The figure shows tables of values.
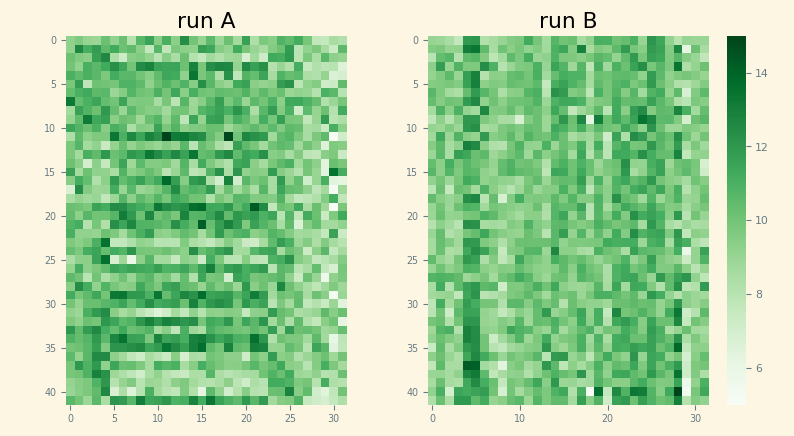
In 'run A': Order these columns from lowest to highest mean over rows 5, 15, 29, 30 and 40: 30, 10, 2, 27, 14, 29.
29, 30, 27, 2, 14, 10
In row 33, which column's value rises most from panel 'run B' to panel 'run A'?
3
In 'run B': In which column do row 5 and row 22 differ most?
28
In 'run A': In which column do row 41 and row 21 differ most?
26
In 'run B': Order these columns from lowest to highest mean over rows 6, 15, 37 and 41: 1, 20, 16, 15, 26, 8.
8, 20, 16, 1, 15, 26
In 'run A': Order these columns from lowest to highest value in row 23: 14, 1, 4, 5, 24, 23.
5, 14, 1, 23, 24, 4
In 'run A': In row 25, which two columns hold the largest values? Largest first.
4, 25
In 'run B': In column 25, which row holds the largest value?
9
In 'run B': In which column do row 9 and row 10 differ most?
24
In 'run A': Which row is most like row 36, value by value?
31
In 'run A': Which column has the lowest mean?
30
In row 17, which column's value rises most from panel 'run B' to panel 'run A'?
12
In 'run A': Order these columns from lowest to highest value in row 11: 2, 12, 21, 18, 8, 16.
2, 16, 8, 21, 12, 18
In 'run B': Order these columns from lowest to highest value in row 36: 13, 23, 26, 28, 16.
13, 16, 28, 26, 23
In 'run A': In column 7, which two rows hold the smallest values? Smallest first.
25, 40
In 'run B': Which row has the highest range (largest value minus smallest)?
40
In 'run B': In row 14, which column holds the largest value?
22
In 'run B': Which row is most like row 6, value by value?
36
